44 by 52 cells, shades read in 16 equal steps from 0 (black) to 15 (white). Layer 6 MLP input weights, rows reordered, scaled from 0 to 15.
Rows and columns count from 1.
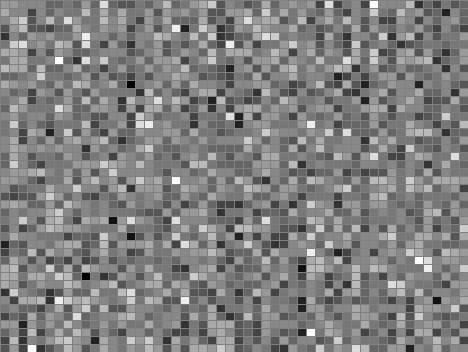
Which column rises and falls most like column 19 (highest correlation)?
37
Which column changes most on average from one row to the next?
10
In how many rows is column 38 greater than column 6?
18
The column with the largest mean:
2
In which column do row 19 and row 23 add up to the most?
46
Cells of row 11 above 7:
27
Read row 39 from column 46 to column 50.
4 10 9 9 8
